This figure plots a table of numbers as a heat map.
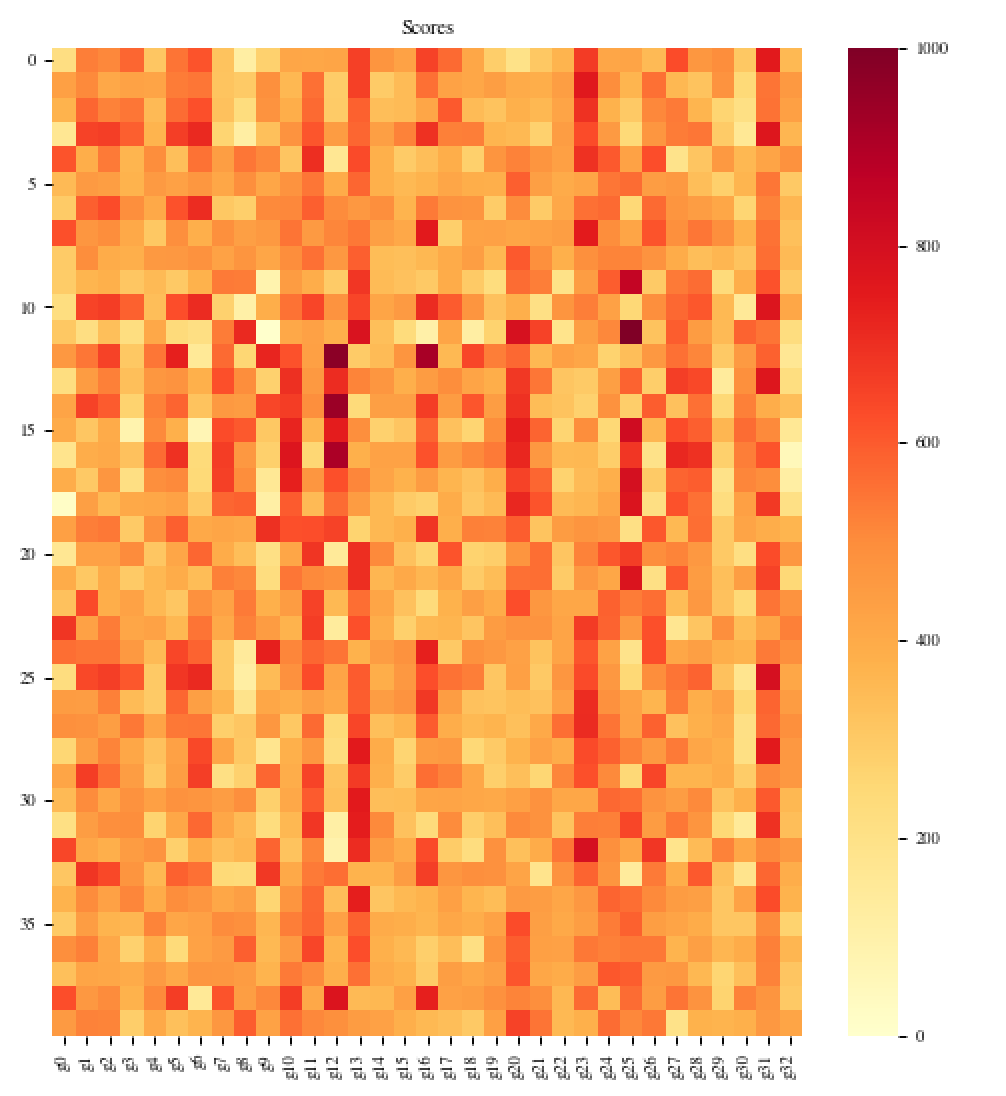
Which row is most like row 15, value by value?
17
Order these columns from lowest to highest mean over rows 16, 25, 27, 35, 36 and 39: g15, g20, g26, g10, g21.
g15, g21, g26, g10, g20
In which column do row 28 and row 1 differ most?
g9
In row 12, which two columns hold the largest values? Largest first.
g12, g16
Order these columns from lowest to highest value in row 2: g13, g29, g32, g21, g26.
g29, g21, g32, g26, g13
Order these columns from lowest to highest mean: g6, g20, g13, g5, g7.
g7, g6, g5, g20, g13
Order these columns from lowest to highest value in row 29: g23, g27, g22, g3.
g27, g3, g22, g23
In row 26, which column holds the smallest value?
g8
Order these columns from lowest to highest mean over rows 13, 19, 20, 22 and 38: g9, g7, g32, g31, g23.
g32, g9, g23, g7, g31
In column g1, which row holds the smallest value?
11
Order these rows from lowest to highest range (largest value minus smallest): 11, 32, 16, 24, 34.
34, 24, 32, 16, 11
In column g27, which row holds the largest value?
16
